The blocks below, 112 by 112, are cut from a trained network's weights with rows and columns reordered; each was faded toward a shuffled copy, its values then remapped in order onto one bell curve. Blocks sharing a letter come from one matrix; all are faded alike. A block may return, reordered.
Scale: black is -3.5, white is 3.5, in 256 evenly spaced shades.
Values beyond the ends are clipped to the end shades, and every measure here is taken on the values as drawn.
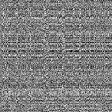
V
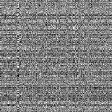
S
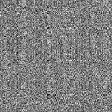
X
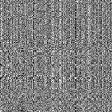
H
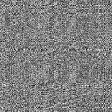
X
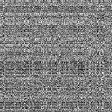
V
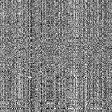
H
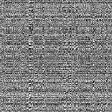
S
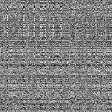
S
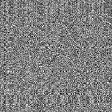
X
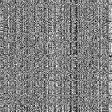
H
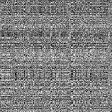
S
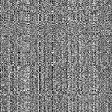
H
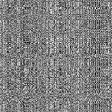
H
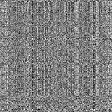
H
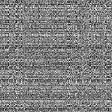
S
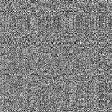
X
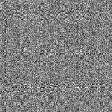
X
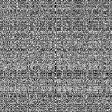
V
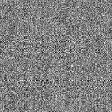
X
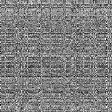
V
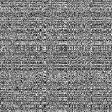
S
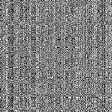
H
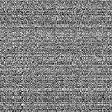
S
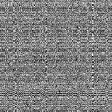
V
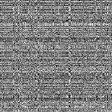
S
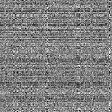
S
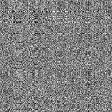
X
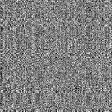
X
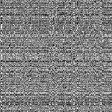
V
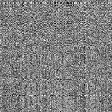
X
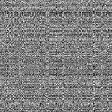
V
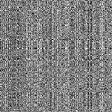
H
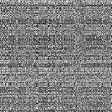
S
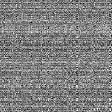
S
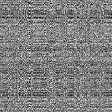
V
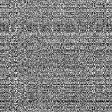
V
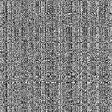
H
